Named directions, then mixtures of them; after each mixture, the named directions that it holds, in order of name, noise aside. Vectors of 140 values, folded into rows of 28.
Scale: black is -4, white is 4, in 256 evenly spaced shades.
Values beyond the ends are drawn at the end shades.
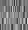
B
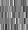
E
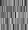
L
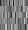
E, L.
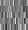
E.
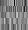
B, E, L.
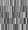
B, E.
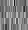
B, E, L.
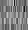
B, E, L.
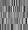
B.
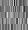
B, E.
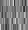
E, L.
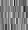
B, E.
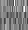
B, E, L.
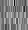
B, E, L.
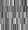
E, L.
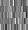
E.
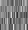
L.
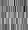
B, E, L.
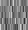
B, E.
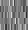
E.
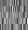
B.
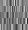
B.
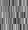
B, E, L.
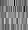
B, E, L.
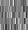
E.
